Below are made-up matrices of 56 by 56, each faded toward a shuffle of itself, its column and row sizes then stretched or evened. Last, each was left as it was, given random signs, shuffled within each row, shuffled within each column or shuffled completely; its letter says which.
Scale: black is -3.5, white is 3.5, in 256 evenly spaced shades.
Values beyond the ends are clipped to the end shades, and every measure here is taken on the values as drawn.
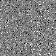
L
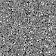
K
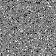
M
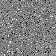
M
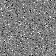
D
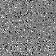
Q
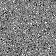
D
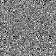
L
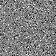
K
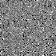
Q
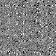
Q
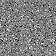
M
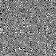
Q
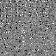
Q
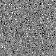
L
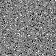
D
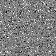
M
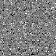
Q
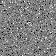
D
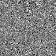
L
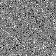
M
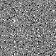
L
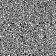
M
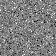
D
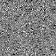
Q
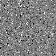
K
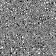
M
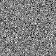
L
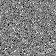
D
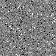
K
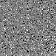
Q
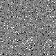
Q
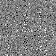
L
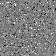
D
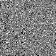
L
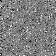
K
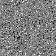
K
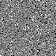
K
